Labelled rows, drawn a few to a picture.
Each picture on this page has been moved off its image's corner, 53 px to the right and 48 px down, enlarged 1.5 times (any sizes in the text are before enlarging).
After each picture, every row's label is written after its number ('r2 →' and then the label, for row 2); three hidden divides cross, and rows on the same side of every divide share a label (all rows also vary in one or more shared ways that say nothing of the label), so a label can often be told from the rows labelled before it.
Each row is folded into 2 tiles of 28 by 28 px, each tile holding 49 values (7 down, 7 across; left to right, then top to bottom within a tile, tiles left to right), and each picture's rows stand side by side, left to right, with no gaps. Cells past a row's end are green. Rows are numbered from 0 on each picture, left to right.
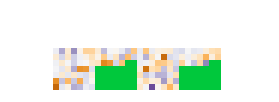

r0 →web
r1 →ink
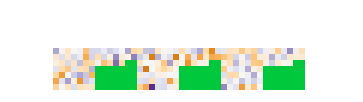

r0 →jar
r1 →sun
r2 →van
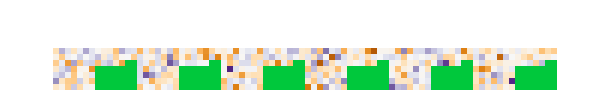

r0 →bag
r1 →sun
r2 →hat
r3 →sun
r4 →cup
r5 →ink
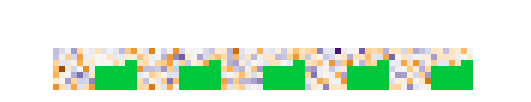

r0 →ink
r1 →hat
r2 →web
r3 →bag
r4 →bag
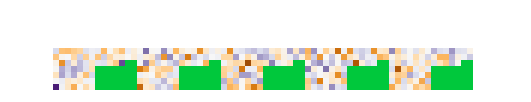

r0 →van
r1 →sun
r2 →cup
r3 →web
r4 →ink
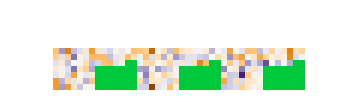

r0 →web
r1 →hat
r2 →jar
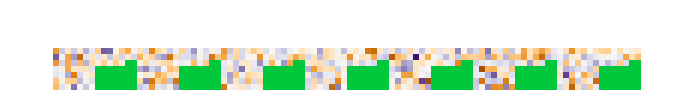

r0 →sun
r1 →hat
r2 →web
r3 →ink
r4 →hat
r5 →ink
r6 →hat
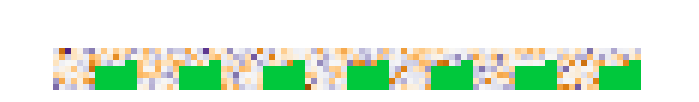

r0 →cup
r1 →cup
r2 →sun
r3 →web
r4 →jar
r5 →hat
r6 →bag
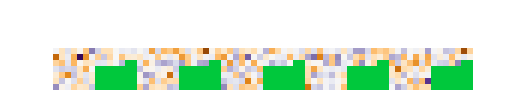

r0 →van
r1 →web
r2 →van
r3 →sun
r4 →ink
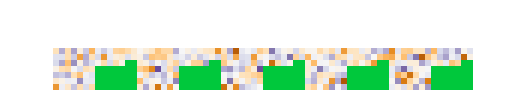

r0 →sun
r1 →jar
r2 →web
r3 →hat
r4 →hat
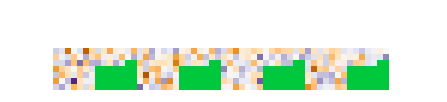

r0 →jar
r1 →cup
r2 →jar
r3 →ink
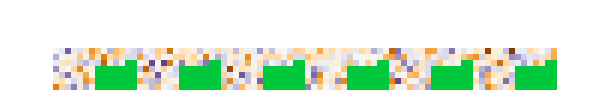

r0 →sun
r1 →jar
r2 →ink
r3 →hat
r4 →web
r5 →hat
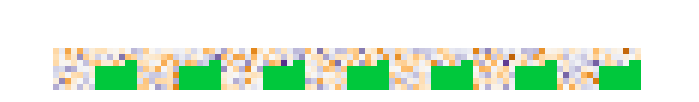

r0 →hat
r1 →ink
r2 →jar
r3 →bag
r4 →cup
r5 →sun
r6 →web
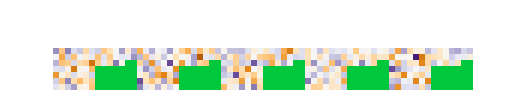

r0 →cup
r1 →bag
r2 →sun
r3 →bag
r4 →van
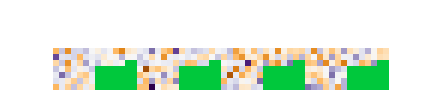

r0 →sun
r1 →ink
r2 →jar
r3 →van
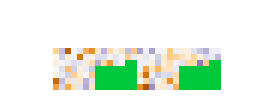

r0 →web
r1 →ink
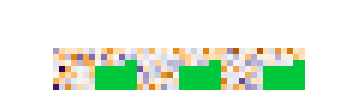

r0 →van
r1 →web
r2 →web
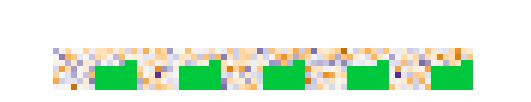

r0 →jar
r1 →cup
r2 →cup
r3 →web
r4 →sun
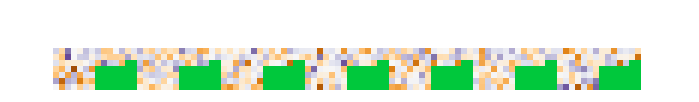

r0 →cup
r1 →jar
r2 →bag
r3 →hat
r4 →bag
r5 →cup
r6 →van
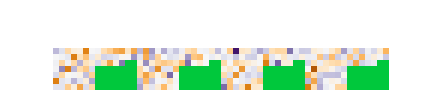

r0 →jar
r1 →cup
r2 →cup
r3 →ink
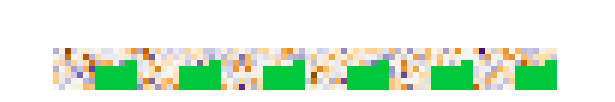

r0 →jar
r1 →cup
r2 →sun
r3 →ink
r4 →sun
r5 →web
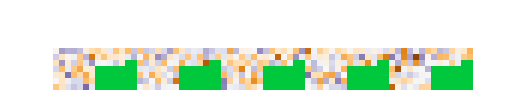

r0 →sun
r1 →bag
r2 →cup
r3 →hat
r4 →sun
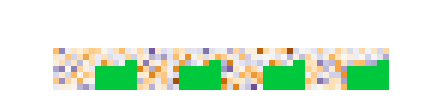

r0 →web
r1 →bag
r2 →web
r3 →jar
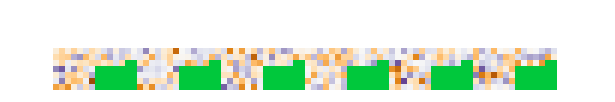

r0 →hat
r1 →web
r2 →van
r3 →jar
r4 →ink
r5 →hat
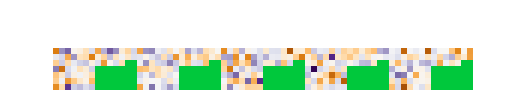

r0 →sun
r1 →sun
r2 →sun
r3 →hat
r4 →web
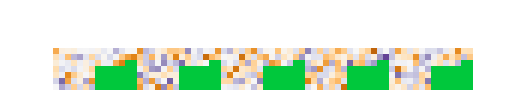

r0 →hat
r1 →web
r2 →jar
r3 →jar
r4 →ink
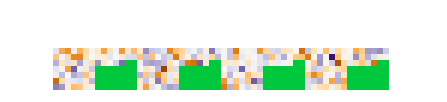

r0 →jar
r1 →web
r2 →web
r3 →van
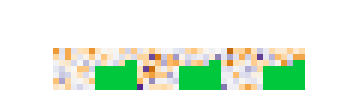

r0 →web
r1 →van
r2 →van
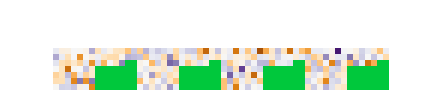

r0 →ink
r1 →sun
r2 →web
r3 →bag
